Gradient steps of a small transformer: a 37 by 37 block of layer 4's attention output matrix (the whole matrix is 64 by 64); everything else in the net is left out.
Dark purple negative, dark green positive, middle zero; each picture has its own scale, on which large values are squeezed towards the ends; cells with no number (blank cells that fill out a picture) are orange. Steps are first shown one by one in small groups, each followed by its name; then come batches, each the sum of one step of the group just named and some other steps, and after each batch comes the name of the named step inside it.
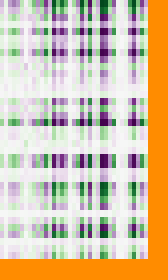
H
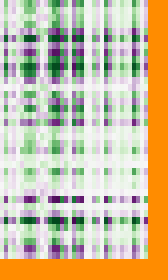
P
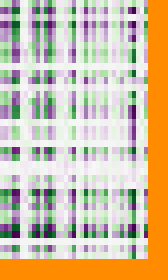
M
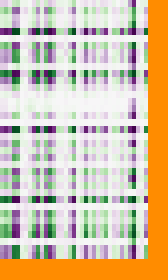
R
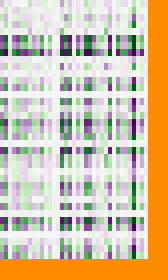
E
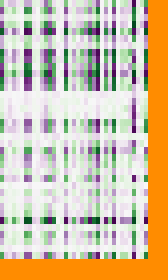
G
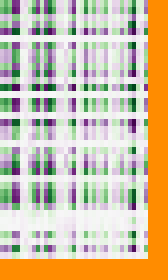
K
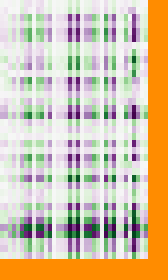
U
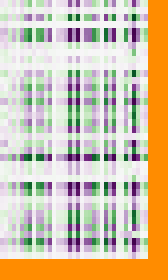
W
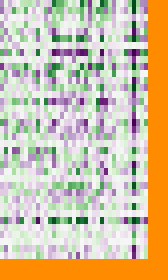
P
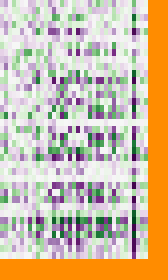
W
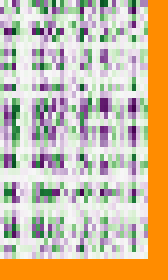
M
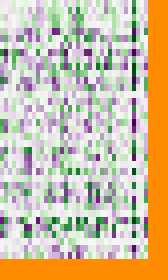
E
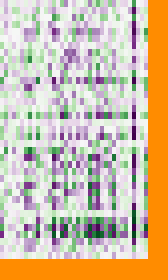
M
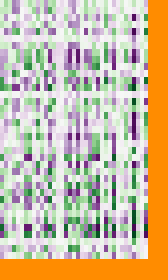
K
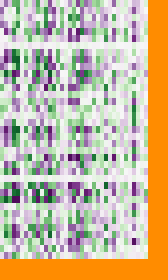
W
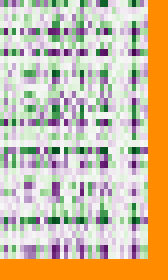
P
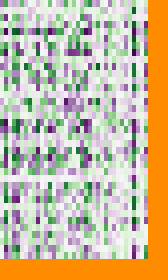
R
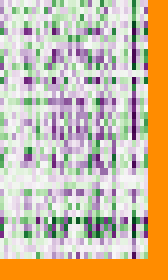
G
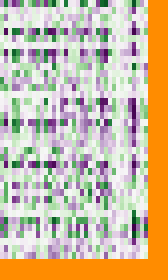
U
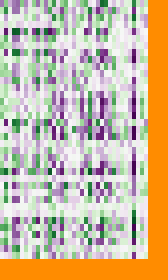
R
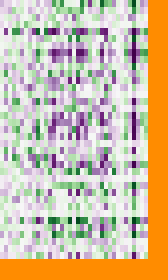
H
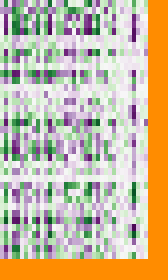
M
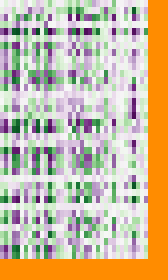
R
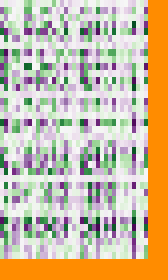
G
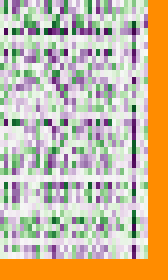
K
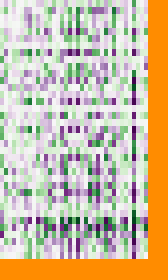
W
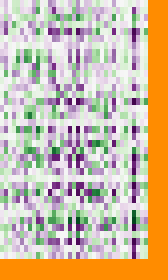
W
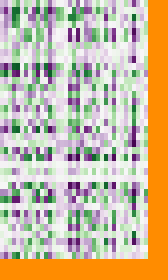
W
